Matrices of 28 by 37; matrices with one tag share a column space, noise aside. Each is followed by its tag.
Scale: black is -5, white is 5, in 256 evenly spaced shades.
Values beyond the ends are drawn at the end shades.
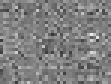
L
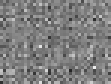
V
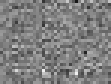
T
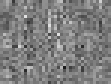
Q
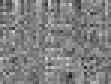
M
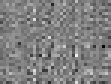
V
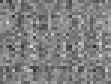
Q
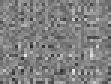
V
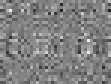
L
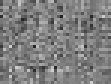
Q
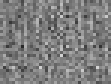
Q
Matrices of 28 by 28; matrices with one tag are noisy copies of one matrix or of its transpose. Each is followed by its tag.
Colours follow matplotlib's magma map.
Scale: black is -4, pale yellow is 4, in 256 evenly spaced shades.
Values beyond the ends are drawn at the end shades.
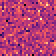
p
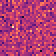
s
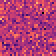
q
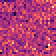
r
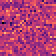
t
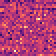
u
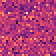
s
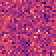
q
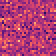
p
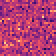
p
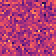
q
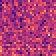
r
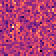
s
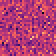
q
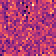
t
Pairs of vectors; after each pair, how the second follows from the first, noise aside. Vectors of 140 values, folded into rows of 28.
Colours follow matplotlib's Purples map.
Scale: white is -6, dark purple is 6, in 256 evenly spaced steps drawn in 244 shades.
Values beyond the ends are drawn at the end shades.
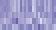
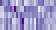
reversed, negated, scaled up.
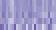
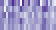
reversed, negated, scaled up.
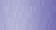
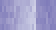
wrapped around, negated.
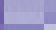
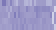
reversed, negated, partly zeroed.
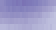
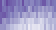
reversed, negated, scaled up.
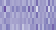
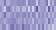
negated.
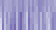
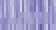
wrapped around.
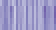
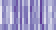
reversed, negated, scaled up.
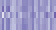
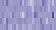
reversed, negated, partly zeroed.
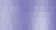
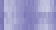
wrapped around.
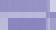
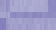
reversed, negated, shrunk.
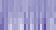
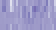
reversed, negated, partly zeroed.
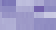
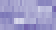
wrapped around, negated.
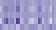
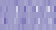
reversed, negated, partly zeroed.
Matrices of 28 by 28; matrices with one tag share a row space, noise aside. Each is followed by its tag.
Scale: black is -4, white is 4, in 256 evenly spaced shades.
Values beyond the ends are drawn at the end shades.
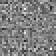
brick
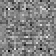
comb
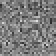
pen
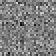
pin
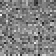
pen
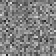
pen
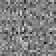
brick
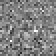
pen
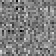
pin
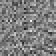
brick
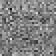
pen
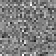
brick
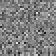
pin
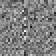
brick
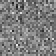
pin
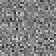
pin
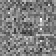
comb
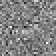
pen
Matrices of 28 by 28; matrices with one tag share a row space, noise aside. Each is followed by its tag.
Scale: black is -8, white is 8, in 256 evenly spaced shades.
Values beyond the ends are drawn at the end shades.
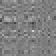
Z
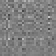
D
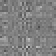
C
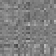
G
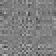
C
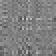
C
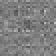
G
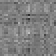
G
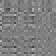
Z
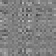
C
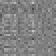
Z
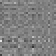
Z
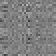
C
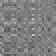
Z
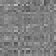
G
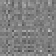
D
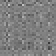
D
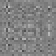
D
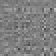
G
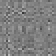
D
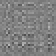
D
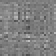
G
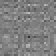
G
